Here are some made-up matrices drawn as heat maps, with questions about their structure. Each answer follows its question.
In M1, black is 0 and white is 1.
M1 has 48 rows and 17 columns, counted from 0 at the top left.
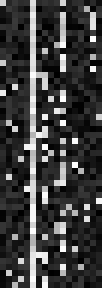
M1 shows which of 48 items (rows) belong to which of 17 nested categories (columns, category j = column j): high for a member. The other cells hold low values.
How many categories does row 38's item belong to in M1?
3
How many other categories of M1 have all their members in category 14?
1
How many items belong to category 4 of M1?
2
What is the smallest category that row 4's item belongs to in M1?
15
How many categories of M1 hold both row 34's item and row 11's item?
1
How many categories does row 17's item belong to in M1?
1
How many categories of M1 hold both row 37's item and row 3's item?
2
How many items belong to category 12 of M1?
4
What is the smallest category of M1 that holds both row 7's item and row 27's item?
10
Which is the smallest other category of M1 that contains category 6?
7
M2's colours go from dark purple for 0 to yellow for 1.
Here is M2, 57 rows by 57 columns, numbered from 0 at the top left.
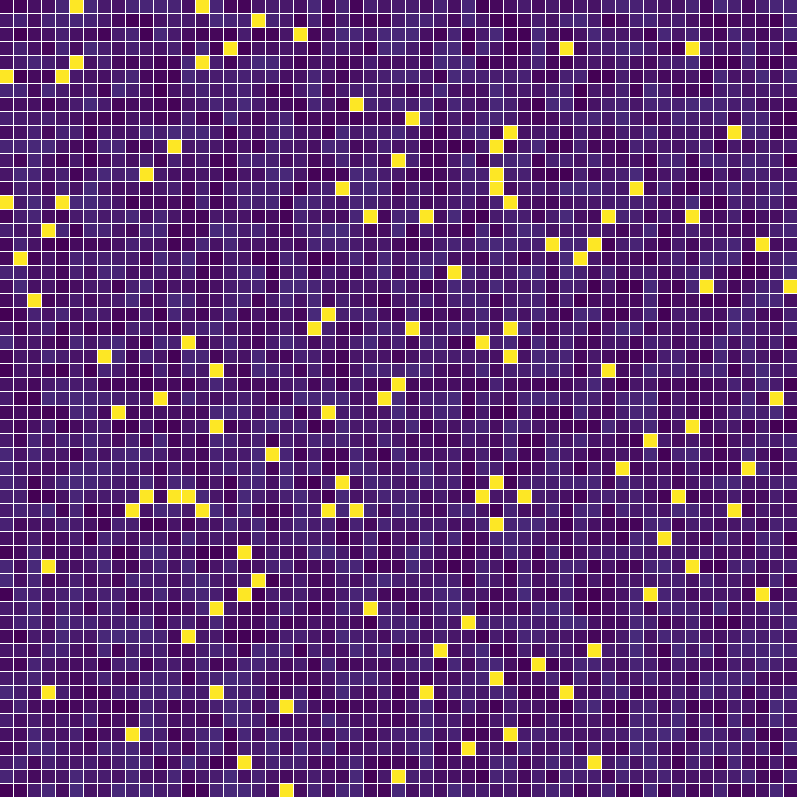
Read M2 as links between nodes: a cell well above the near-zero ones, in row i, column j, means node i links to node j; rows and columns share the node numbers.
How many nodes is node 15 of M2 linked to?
4
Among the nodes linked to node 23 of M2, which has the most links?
node 36
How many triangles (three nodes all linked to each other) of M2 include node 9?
1
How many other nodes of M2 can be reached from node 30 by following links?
7
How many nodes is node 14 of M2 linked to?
3
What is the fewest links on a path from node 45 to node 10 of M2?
3
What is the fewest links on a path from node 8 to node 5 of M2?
6
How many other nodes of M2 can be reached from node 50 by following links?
2
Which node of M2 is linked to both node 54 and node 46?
node 42
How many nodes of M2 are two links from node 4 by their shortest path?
2
